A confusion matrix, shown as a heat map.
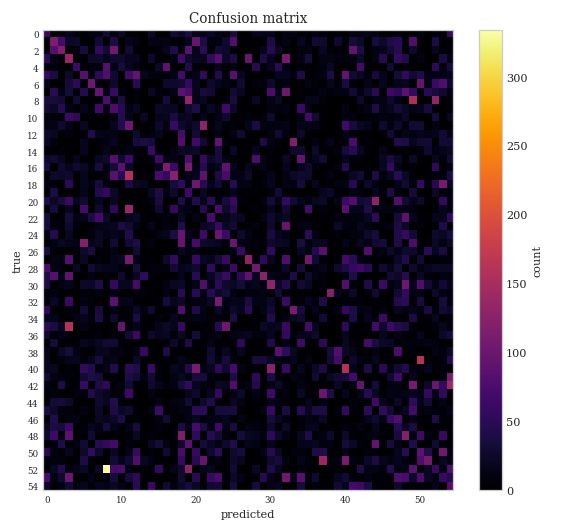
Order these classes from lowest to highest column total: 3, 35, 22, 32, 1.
35, 22, 1, 32, 3
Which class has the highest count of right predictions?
40
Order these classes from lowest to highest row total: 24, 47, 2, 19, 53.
19, 47, 24, 2, 53
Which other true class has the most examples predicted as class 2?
1
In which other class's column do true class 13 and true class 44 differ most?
33
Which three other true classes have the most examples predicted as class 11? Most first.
17, 21, 27
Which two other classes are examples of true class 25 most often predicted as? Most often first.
5, 18
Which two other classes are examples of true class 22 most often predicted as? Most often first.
48, 7
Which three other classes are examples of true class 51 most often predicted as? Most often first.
37, 40, 21
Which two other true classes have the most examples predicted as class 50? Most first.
39, 6
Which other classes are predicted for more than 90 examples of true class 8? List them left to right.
19, 49, 52
